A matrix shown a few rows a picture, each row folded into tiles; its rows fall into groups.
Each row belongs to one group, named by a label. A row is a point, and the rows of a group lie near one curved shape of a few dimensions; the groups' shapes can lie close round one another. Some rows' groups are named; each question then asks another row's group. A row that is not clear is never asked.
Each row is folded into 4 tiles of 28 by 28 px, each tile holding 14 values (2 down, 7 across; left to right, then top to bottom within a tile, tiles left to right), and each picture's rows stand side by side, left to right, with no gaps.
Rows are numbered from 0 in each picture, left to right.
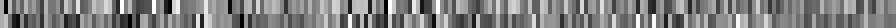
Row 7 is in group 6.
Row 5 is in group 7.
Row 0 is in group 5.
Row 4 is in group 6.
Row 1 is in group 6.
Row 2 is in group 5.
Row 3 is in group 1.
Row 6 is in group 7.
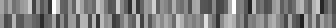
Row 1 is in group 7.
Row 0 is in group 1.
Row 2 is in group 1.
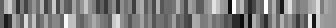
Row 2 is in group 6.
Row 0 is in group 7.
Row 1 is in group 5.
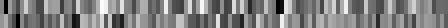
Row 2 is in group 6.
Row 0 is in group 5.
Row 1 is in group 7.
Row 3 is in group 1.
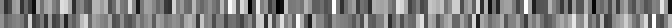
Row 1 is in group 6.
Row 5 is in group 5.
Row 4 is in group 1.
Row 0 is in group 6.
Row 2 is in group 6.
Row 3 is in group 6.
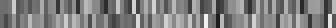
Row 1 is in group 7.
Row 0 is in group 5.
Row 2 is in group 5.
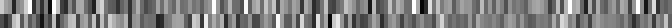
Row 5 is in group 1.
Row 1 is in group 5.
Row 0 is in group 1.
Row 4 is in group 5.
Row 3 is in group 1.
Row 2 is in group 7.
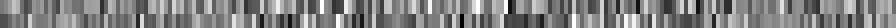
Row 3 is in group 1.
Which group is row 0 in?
5
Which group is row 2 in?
6
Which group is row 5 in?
5
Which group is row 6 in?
6
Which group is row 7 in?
6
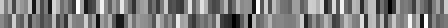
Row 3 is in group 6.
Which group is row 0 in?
1
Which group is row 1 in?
7
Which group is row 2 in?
5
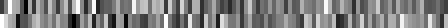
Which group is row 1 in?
7
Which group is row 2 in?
5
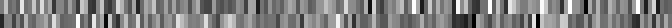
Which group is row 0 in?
7
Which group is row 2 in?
5
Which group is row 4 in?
6
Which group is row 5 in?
1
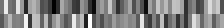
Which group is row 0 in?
6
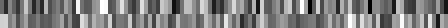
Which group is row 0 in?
5
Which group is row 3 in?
5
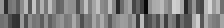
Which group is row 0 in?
5
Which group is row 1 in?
6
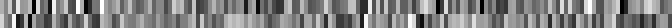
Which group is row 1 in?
6
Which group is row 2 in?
5
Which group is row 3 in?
5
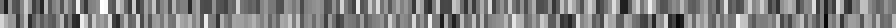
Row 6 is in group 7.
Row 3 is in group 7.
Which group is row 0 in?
5
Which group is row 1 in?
7
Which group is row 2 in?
5
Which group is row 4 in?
7
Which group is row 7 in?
1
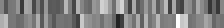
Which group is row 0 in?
5
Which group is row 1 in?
7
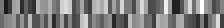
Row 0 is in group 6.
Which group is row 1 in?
7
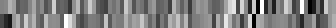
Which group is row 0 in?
7
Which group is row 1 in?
5
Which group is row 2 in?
1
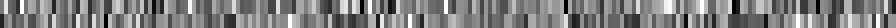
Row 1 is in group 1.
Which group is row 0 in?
7
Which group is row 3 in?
6
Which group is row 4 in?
5
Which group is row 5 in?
5
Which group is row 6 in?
7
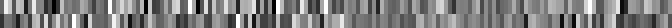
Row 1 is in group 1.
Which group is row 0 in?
6
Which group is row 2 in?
1
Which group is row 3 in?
5
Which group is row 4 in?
5
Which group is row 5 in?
7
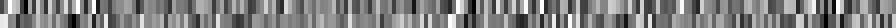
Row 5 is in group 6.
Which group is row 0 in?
1
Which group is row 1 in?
5
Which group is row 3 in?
5
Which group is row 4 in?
1
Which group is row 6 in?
1
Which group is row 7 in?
1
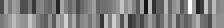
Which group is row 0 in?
5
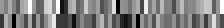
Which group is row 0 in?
7
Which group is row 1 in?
5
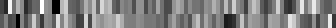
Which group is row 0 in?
6
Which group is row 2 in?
7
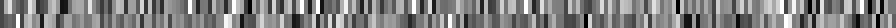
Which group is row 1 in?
1
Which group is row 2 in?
1
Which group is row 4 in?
1
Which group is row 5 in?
6
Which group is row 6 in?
5
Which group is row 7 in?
1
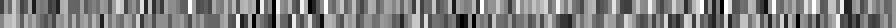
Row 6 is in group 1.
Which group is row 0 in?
5
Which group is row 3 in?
6
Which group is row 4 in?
5
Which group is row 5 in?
7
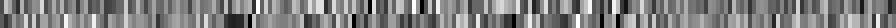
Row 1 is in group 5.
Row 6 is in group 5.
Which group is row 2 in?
5
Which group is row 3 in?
1
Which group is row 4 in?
6
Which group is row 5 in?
1
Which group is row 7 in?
5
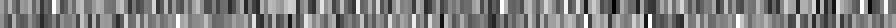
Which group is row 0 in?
1
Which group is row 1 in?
7
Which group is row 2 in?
6
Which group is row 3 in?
7
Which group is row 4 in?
1
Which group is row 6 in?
7
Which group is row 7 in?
1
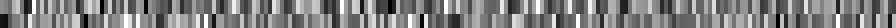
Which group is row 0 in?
5
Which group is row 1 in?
5
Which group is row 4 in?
7
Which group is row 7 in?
7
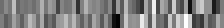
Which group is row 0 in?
5
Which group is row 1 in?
5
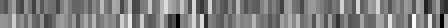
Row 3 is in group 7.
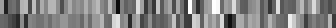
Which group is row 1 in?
5
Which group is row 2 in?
7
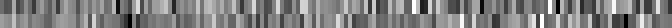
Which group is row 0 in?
5
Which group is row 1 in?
5
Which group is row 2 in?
1
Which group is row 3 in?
1
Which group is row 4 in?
5
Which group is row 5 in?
6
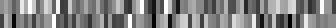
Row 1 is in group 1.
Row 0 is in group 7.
